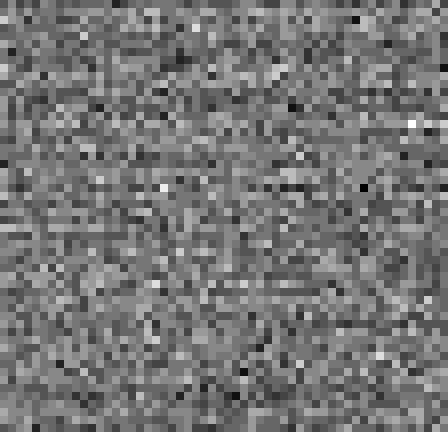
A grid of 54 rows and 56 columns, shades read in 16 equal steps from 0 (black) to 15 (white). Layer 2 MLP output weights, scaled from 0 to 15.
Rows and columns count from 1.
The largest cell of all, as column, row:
52, 16
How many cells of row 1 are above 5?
36
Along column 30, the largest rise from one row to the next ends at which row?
51
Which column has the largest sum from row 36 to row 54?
50
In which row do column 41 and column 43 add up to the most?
25
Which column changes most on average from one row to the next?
27
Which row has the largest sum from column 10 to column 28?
2
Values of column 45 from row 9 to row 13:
6 5 6 5 6
